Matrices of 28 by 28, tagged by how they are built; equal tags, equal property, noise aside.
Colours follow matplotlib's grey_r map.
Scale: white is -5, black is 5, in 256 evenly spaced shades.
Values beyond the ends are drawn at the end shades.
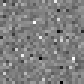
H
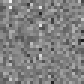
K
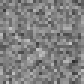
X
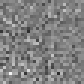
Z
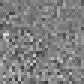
Z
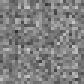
X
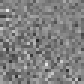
Z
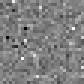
H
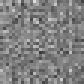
X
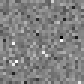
H
